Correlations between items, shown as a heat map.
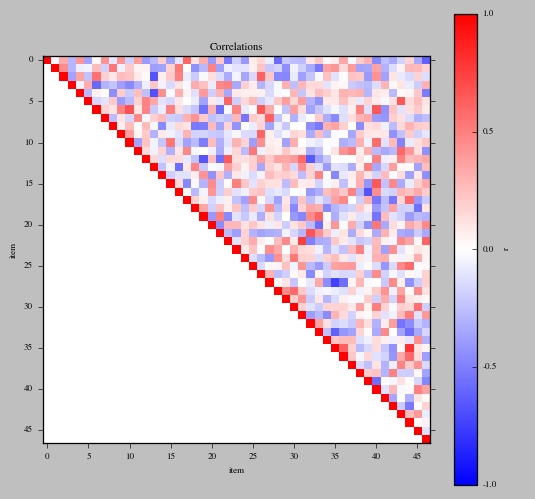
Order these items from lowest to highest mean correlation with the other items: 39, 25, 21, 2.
21, 39, 2, 25
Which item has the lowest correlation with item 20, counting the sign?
33
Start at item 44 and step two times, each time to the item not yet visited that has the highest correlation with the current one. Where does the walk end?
36
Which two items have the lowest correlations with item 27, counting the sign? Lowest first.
35, 36
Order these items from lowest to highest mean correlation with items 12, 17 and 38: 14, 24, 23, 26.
24, 14, 23, 26
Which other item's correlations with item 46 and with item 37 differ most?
11
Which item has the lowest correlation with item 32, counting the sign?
12
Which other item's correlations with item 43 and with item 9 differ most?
5
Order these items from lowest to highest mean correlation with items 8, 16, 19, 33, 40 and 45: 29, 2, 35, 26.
29, 35, 26, 2
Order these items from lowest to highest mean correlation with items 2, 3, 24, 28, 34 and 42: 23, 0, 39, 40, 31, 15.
0, 39, 31, 23, 15, 40
